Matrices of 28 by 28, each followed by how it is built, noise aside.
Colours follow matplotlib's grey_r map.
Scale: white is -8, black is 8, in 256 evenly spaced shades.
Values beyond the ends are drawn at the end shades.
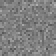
noise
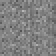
repeating rows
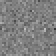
uneven rows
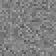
noise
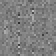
uneven columns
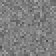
noise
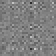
low rank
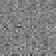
uneven rows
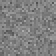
noise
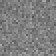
noise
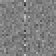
uneven columns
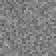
noise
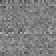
low rank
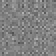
low rank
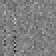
uneven columns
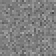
repeating rows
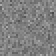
noise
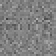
low rank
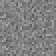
repeating rows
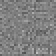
low rank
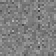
uneven columns
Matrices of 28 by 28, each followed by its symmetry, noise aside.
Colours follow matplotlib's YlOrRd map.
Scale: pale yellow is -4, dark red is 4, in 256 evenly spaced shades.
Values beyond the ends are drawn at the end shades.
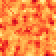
no symmetry.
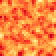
no symmetry.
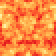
mirrored left to right.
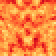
mirrored left to right.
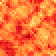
symmetric across the other diagonal.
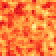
no symmetry.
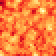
no symmetry.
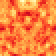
mirrored left to right.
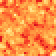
symmetric.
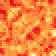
symmetric.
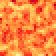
no symmetry.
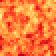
no symmetry.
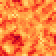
symmetric across the other diagonal.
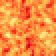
same after a half turn.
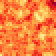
symmetric across the other diagonal.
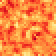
symmetric.
